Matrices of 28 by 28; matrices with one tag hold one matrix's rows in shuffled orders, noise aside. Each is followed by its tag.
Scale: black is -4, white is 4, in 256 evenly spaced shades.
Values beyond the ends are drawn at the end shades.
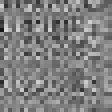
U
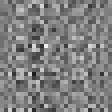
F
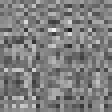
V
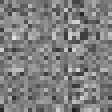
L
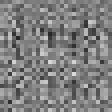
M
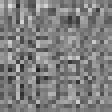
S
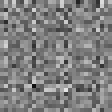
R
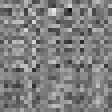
V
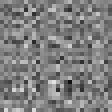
V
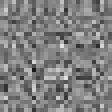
R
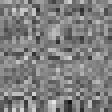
V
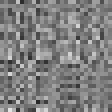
S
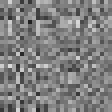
S
